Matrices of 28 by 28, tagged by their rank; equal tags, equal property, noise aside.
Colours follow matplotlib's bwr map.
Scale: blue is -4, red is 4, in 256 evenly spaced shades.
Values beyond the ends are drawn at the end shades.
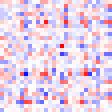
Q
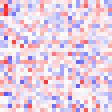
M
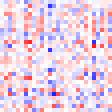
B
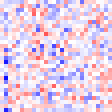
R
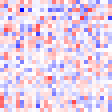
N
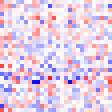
Q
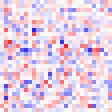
R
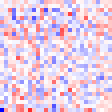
N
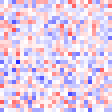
N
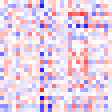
B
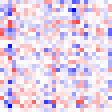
B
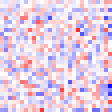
Q
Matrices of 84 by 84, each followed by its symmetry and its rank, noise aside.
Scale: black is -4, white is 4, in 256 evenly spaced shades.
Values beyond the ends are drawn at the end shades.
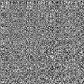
no symmetry, rank six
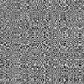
no symmetry, rank five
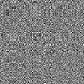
symmetric, rank five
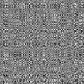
antisymmetric, rank four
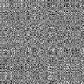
no symmetry, rank four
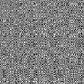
antisymmetric, rank six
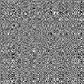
antisymmetric, rank six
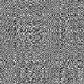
no symmetry, rank six
